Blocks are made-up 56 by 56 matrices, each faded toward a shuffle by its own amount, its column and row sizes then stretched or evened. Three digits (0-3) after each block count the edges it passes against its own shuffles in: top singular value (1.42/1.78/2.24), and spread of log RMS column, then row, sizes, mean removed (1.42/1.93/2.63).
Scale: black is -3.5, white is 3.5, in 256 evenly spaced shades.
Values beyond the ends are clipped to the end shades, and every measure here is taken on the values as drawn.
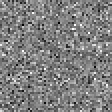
0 1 0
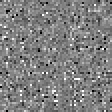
1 1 1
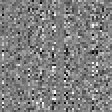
1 3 1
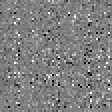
0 2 1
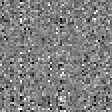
2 2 1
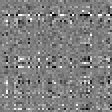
3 2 3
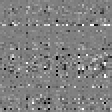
1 2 3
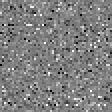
0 0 1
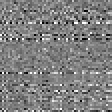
3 0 3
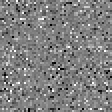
1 0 1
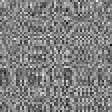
3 2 1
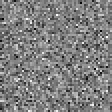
1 1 0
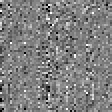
1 3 0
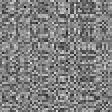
3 2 0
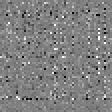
0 2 2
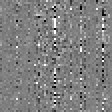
1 3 0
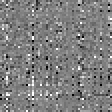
2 3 2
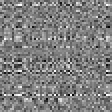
3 1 3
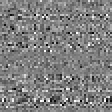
2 0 3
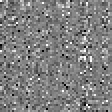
2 2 0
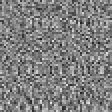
2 1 0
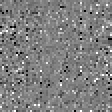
0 2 1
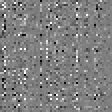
2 3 2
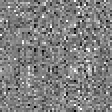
2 2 0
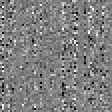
0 3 1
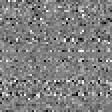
2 1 3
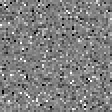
0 0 0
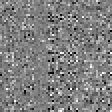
2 3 1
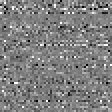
2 0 3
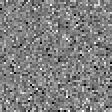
0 0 0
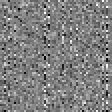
2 3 0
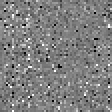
0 2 1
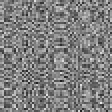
3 1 0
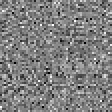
2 0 0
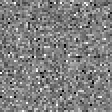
0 0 1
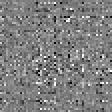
0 2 3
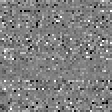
1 1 3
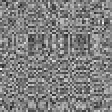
3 1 0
